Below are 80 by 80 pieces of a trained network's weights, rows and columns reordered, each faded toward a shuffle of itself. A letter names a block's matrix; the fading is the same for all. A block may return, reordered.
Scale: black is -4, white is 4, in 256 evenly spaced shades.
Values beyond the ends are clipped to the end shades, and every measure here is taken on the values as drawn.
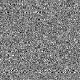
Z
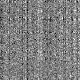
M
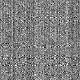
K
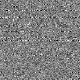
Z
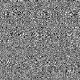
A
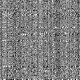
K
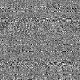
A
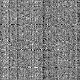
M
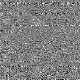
A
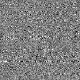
A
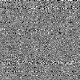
A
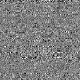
A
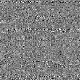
A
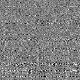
A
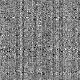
K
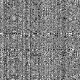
K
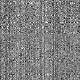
K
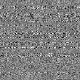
A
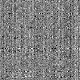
M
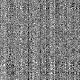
M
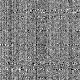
M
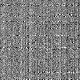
K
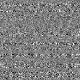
A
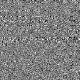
Z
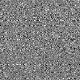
Z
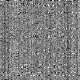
K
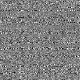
A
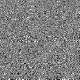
Z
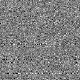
Z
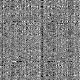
M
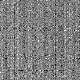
M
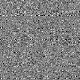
Z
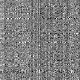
K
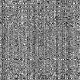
K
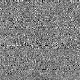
Z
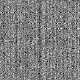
M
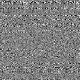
A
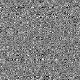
A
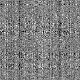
M
